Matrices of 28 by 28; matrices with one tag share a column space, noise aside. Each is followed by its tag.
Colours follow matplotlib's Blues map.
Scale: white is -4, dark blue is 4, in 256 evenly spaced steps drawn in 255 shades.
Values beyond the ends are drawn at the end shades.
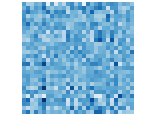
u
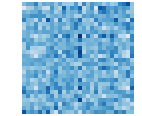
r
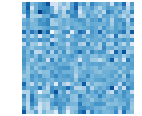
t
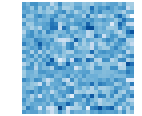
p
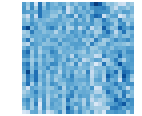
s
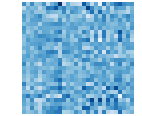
u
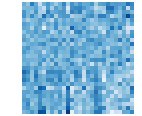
s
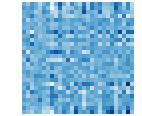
t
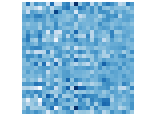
u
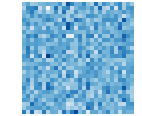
r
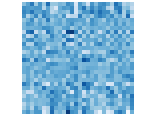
t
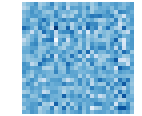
p
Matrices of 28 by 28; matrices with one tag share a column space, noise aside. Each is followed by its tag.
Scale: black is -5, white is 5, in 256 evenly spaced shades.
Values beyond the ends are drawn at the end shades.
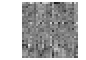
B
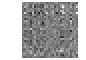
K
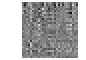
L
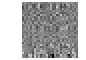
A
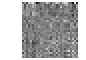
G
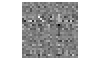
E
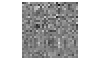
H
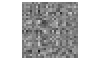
K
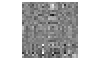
A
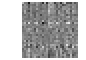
B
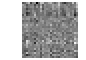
G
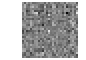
K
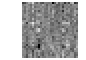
B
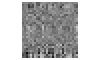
A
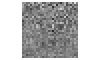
H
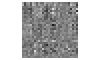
L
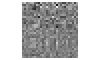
H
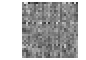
B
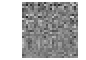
H
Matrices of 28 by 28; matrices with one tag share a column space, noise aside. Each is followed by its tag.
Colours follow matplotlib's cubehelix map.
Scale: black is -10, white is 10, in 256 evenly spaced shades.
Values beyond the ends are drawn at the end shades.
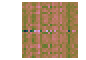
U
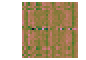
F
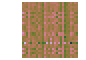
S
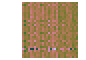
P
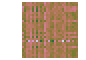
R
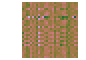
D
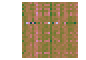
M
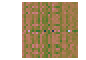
U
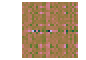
U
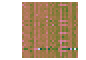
P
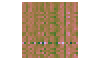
S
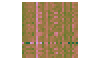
S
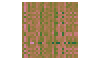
S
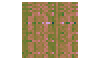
M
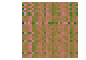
M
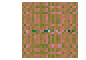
U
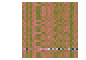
P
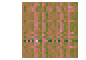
R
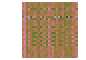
D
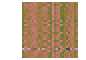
P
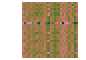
M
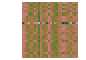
M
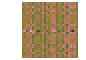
U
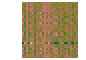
S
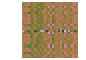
U
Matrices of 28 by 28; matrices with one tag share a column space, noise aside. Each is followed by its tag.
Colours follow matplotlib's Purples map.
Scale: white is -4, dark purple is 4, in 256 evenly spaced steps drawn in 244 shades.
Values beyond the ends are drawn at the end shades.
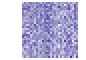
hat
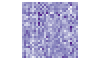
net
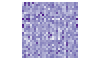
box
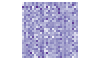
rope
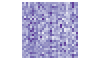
box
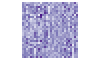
net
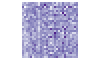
rope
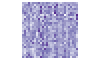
net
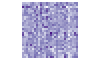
rope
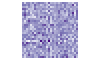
hat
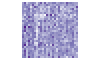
net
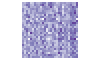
box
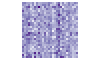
rope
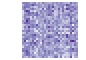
hat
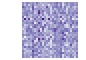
box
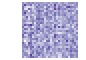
hat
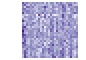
net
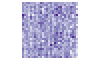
net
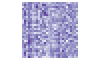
hat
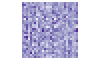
box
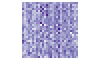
hat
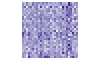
rope
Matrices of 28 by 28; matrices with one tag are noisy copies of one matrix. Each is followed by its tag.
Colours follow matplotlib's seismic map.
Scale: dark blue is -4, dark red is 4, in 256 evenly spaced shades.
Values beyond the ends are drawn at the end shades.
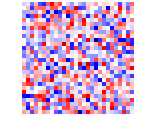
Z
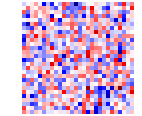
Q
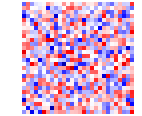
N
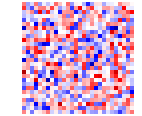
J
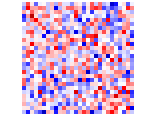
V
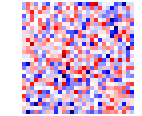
V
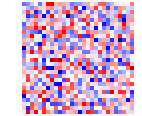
Z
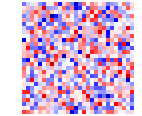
Q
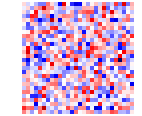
Q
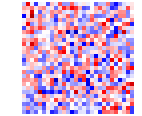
V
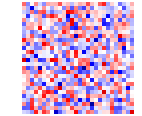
Z
